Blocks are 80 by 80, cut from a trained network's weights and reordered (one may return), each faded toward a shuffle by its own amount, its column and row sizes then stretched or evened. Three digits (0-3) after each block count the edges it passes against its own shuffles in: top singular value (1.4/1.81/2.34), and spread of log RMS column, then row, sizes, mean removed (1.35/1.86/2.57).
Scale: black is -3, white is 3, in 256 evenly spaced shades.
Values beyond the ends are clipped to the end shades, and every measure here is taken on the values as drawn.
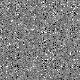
1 2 1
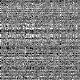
3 3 2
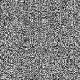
2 2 0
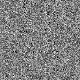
0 2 1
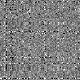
2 2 2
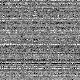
3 1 3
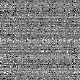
2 2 2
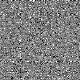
1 1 2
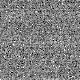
0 1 0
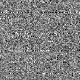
1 0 2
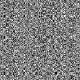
2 3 1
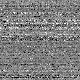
2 0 3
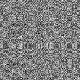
3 1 1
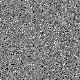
0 1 0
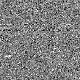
1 0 1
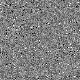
0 1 1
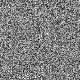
0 1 1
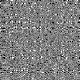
2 1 2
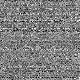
1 0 3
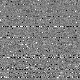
1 0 3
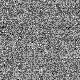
0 1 0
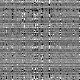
3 3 1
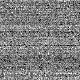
2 2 1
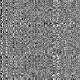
3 3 2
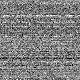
2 0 2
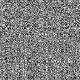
2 1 2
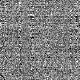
1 3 0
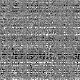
3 3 3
